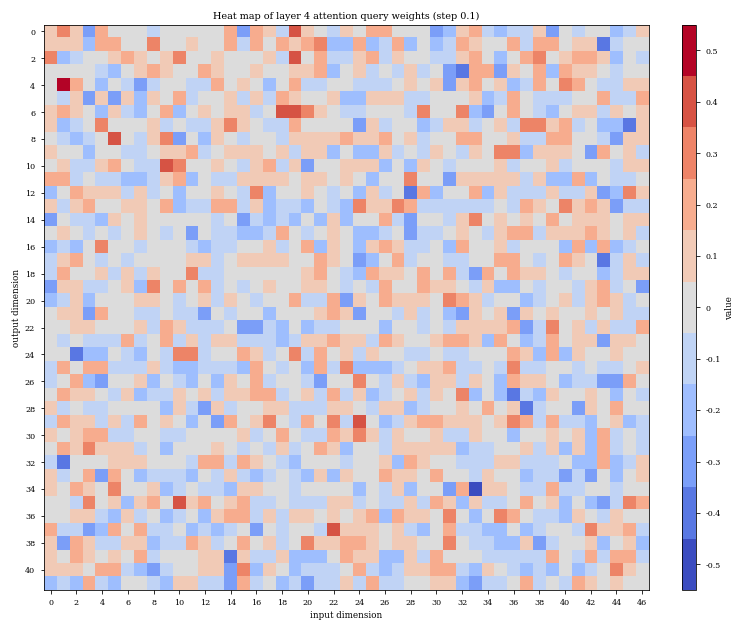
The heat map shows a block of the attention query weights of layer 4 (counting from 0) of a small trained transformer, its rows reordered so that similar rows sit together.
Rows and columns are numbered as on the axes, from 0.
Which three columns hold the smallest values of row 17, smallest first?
43, 24, 25
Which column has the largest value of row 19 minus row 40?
8
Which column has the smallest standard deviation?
6
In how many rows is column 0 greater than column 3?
18
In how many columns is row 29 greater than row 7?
22
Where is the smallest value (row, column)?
34, 33
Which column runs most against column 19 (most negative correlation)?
30
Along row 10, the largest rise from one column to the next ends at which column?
9
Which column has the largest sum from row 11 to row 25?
39
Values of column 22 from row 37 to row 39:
0.4 0.1 0
